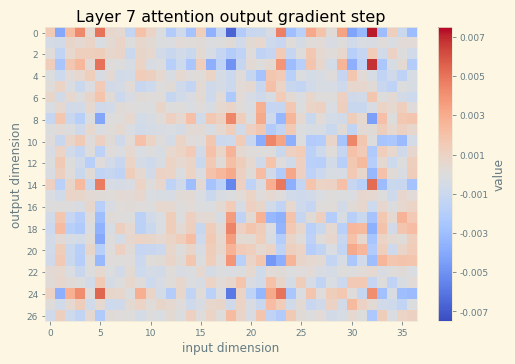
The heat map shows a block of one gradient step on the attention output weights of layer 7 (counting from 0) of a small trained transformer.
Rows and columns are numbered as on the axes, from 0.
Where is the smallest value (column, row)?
18, 0
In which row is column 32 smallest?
8
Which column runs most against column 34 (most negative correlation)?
22
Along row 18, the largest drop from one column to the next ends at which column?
32
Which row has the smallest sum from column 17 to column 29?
10
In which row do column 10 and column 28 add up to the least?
17
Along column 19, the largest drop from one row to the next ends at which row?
21
